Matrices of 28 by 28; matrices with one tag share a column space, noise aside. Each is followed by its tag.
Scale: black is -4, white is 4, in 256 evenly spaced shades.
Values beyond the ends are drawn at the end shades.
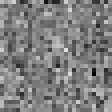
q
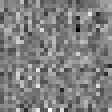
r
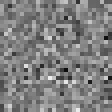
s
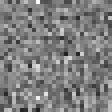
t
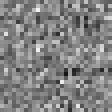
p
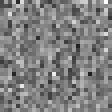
q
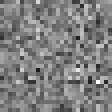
s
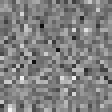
s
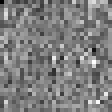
q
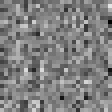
p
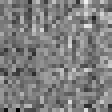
r
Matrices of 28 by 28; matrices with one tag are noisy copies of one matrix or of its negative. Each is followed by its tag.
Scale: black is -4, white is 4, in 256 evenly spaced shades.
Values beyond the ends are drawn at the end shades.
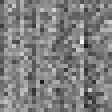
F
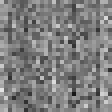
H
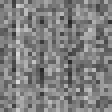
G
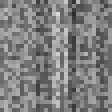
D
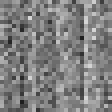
F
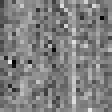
H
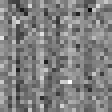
G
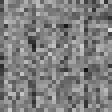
F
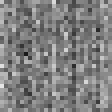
H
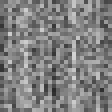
H
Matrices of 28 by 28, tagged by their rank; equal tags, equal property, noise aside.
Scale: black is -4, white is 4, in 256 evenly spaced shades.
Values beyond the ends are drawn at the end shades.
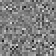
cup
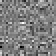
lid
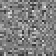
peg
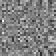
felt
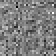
felt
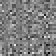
lid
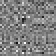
lid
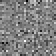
felt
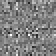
peg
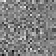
cup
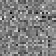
peg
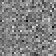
cup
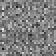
cup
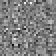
cup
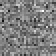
cup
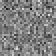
cup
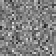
cup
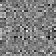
lid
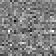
felt
